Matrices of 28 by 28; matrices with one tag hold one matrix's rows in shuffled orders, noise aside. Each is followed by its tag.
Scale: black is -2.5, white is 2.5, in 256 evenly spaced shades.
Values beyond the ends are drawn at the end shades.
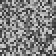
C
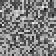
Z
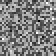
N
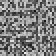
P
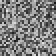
C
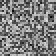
Z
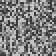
C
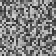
C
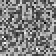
N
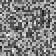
N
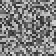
N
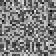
Z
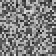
C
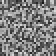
N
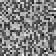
Z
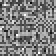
P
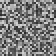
N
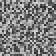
Z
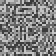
P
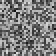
N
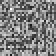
P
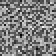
N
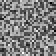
Z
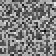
N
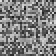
P
